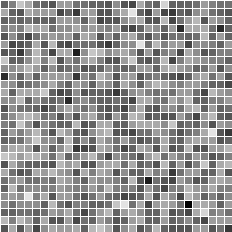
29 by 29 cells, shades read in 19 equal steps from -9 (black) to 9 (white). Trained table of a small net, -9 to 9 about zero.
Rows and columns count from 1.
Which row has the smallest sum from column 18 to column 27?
23
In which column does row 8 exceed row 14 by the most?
1
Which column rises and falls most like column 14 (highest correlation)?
13
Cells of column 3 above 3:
4
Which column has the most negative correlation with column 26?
24
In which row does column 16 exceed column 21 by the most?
2
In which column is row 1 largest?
21
